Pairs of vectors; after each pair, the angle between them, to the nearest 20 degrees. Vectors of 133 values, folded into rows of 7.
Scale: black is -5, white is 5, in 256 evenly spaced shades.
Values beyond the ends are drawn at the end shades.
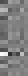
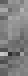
40 degrees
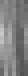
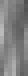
40 degrees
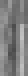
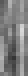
40 degrees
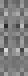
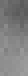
100 degrees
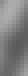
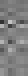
100 degrees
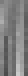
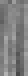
160 degrees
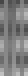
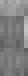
120 degrees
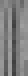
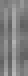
160 degrees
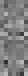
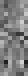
40 degrees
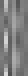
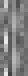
20 degrees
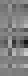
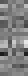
140 degrees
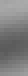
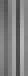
100 degrees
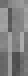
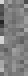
100 degrees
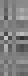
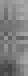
60 degrees
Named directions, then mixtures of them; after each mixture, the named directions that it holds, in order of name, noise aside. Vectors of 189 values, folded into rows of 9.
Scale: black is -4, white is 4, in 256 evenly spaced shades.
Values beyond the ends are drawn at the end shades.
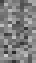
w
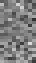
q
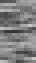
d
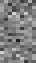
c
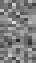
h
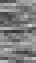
d.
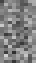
w.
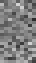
q.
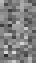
w.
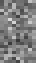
h, w.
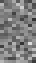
q.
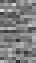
d, h.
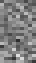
c, q.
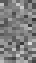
q.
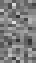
h.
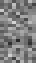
h.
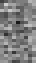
d, w.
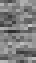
d, w.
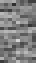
d, h.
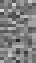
d, h.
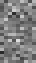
c.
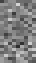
q, w.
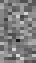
c, q.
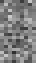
c, w.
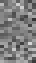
q.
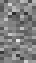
c.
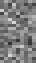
h.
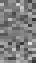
q.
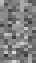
w.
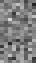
h, q.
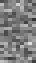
d, q.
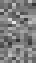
h.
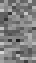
c, d.
